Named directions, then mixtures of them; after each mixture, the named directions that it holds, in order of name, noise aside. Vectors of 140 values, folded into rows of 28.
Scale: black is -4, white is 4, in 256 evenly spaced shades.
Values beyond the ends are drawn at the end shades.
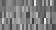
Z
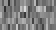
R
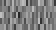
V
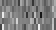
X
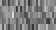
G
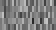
R, V, Z.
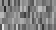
R, X.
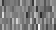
X, Z.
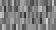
R, V, X.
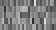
R, Z.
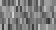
G.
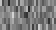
G, R, X.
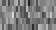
G.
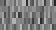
V, Z.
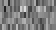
R.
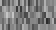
G.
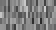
R, V.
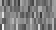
R, X.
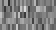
R.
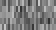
G, V.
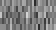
V, X, Z.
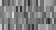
G.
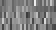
Z.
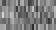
G, V, X.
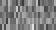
G, V.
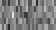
G, R.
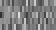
G, V, Z.
